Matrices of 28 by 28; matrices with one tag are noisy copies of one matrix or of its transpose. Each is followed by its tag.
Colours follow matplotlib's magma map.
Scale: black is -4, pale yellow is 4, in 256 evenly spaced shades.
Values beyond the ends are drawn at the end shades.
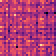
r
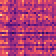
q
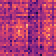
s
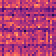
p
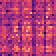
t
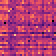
q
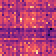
s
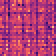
r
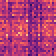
s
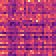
q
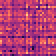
r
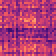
s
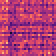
q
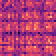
t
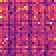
p
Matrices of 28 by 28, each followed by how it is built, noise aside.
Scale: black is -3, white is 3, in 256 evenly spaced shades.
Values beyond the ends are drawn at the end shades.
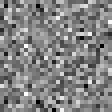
repeating rows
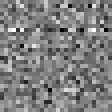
uneven rows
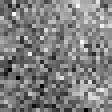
smooth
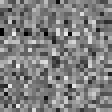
low rank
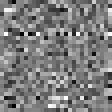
low rank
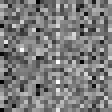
repeating rows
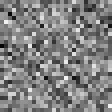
Toeplitz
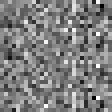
repeating rows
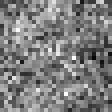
smooth
